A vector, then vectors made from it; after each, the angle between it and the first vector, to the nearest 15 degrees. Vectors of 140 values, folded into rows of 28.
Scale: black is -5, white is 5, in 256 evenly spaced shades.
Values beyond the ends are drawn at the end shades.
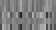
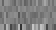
75 degrees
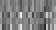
165 degrees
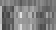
135 degrees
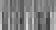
105 degrees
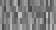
135 degrees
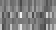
165 degrees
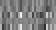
165 degrees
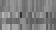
45 degrees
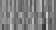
120 degrees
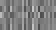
90 degrees
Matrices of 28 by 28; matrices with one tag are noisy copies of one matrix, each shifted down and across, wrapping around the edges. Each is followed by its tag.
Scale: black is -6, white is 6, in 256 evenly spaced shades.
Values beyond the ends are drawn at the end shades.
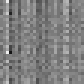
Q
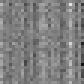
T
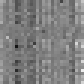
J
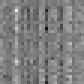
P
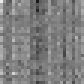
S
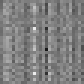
T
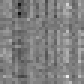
S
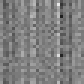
Q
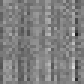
Q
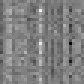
P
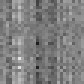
J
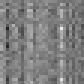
P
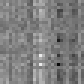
J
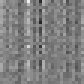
T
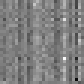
T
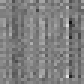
Q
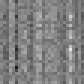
P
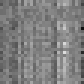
J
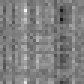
S
